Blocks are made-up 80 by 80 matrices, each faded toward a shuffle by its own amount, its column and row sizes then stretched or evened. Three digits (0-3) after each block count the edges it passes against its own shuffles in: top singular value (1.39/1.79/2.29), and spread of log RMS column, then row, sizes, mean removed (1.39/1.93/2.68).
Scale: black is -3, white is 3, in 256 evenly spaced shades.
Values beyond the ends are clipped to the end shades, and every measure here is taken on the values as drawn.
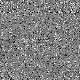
1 0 2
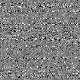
2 0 3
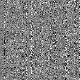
0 3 1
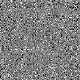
2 2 2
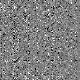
1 3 1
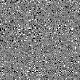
2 1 2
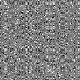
3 2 0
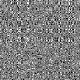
3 2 2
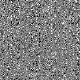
0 3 1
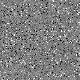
0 1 1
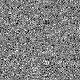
2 0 1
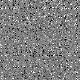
0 2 2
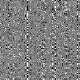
3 3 0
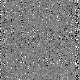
0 3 1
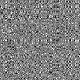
3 1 2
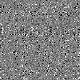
2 1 2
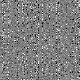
2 3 0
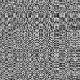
3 2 1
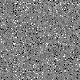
1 1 1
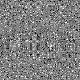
2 0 1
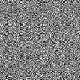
3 0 2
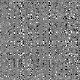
2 3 2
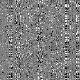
3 3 0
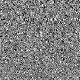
1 0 2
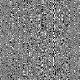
2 3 0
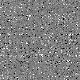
1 1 2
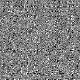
1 2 2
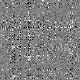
1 3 3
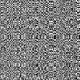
3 3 2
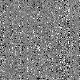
1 3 1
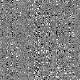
1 3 2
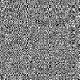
3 2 2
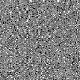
2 1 0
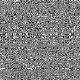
2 2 3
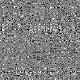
2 1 3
